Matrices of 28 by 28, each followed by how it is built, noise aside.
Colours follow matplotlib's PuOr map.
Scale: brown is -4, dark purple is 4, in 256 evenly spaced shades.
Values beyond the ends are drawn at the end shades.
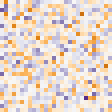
repeating rows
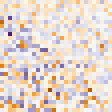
lower triangular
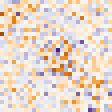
block diagonal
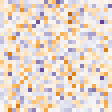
repeating rows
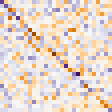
diagonal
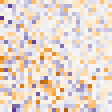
lower triangular
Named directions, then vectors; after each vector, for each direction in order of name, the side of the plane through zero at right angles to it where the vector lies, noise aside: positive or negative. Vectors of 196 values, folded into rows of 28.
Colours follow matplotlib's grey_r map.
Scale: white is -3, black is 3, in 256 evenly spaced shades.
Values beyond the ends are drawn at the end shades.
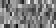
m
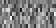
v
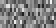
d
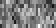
negative, negative, positive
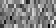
negative, negative, negative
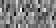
negative, positive, negative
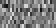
negative, positive, positive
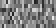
positive, negative, negative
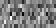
positive, positive, positive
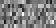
negative, negative, negative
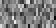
positive, positive, negative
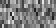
negative, positive, positive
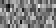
negative, positive, negative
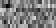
negative, positive, negative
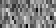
negative, negative, positive
